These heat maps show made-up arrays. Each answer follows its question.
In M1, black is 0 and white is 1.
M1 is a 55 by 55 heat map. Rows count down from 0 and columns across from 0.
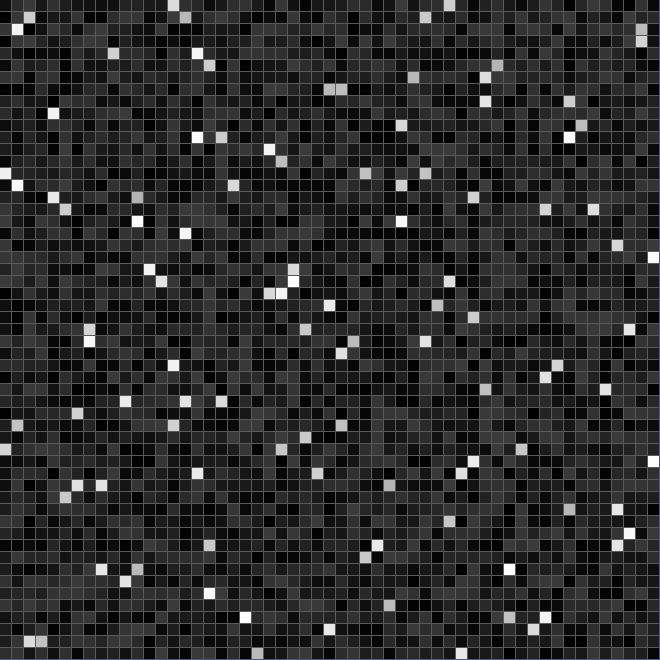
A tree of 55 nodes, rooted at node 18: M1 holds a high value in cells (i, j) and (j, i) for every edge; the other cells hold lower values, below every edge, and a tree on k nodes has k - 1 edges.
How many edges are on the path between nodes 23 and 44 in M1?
9
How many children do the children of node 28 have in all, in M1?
1
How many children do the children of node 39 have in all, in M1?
1
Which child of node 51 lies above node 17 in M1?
45
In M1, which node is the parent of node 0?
14
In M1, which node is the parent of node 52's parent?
7
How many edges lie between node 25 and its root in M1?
8
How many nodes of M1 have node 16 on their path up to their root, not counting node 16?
7
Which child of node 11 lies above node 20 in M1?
47
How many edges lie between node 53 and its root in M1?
5
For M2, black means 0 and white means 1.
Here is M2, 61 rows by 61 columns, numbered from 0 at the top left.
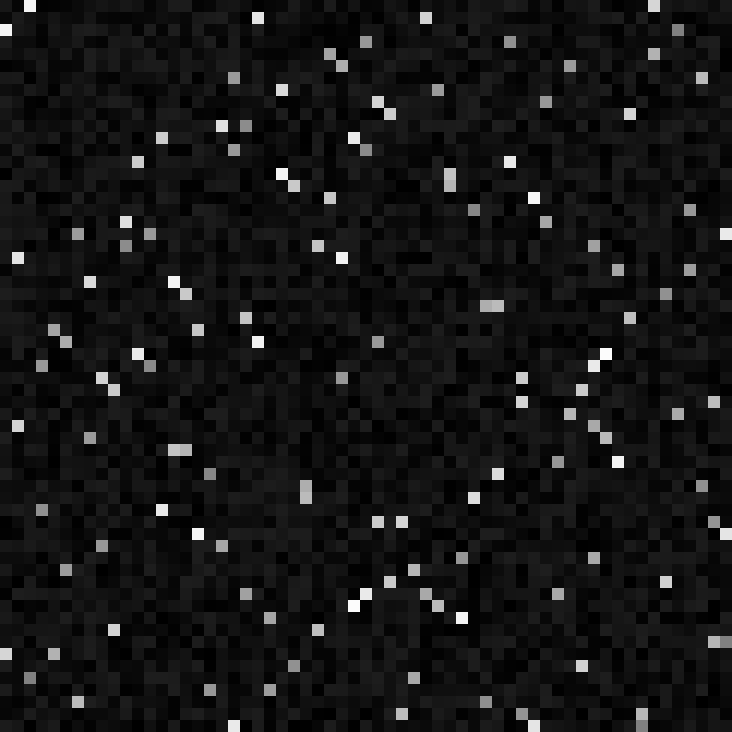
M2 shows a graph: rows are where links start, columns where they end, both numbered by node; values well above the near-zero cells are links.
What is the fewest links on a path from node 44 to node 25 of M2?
6
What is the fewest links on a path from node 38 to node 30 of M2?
3
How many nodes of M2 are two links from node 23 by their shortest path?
2
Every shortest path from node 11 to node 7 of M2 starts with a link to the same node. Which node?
node 29
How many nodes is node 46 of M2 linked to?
2
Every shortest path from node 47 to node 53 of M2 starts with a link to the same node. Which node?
node 5
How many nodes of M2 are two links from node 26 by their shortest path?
3
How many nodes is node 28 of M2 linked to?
3
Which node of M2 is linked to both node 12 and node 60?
node 19
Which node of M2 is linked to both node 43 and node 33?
node 59
